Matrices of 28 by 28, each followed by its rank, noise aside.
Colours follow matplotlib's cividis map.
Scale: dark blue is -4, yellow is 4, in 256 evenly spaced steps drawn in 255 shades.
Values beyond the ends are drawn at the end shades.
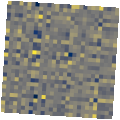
three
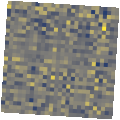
four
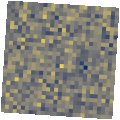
eight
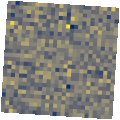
six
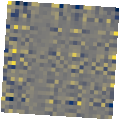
two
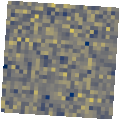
eight
